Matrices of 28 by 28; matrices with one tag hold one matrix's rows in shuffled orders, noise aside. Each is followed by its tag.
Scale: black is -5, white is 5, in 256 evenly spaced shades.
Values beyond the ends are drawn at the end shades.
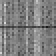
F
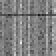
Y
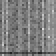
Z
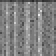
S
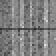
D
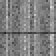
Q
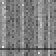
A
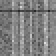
D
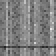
Q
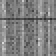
A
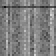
Q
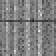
S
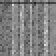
D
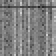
Y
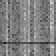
Q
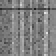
D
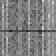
Z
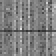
Y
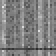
A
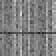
Y
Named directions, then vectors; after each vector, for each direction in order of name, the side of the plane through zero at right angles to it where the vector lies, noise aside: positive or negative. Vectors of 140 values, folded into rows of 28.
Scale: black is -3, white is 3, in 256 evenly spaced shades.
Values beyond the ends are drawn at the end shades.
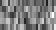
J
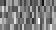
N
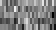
negative, negative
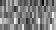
positive, positive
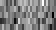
negative, negative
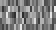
positive, negative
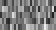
negative, positive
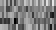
negative, negative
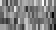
negative, negative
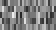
negative, positive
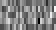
positive, negative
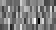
positive, negative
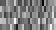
positive, positive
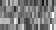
positive, positive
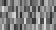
negative, positive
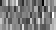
positive, positive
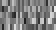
positive, negative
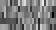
negative, negative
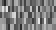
negative, positive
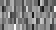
positive, negative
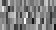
negative, positive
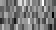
negative, negative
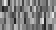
positive, negative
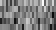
negative, negative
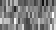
positive, positive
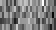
negative, negative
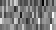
positive, positive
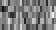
positive, negative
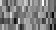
negative, negative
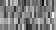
positive, positive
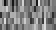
negative, positive
